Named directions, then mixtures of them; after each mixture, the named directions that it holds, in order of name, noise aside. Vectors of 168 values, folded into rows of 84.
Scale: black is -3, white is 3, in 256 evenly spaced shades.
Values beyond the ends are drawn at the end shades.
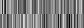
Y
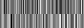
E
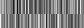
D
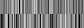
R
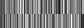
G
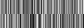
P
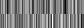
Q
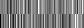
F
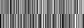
F, P.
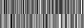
E.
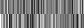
F, P, R.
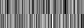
Q.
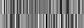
D, E.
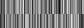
G.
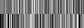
F, P, R.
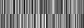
D, G, Y.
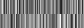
D, E, R.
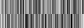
G.
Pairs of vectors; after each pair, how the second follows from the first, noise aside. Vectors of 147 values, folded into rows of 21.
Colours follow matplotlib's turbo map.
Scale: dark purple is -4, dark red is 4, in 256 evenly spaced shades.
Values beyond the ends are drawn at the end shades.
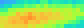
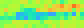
wrapped around, partly zeroed.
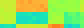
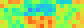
wrapped around, negated.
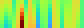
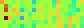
wrapped around, partly zeroed.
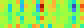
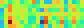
reversed, negated.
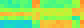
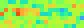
wrapped around, negated, partly zeroed.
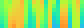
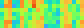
wrapped around, negated.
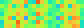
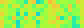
negated, shrunk.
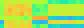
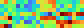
wrapped around, negated, scaled up.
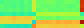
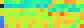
reversed, negated.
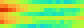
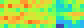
wrapped around, negated.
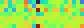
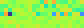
wrapped around, negated, partly zeroed.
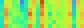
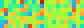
sign-scrambled.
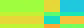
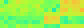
negated, shrunk.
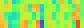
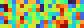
wrapped around, negated, scaled up.
